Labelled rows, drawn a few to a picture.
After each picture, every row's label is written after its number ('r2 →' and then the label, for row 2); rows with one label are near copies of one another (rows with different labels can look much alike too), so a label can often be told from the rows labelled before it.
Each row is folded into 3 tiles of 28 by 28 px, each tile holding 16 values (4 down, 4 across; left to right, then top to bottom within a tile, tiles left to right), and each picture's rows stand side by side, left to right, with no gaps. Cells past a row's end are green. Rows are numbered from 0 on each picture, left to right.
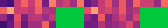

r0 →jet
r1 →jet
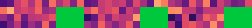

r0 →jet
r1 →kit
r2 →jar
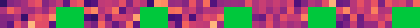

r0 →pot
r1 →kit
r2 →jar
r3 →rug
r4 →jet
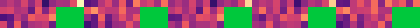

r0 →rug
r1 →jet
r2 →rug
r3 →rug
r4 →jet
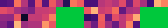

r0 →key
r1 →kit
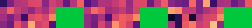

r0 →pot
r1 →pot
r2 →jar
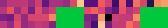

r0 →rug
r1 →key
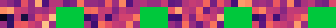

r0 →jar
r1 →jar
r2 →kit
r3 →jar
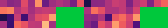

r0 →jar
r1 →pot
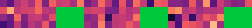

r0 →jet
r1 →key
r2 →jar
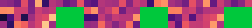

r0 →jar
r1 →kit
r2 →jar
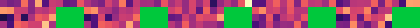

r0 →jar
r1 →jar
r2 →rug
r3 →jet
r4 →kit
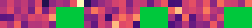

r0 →rug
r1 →pot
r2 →jet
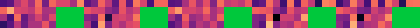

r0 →jet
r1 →key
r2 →jet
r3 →key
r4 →key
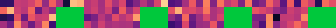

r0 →kit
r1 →rug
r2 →jet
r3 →key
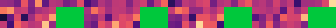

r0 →jar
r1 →pot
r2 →pot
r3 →rug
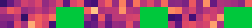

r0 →pot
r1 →jet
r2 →jar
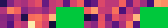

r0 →pot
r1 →kit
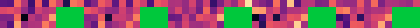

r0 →key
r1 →key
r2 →rug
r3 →jar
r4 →jar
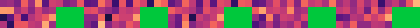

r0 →jar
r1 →key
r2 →key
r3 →jet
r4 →rug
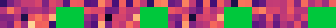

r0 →pot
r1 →key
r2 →key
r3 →jet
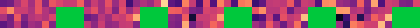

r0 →jet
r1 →rug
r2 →key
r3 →kit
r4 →jar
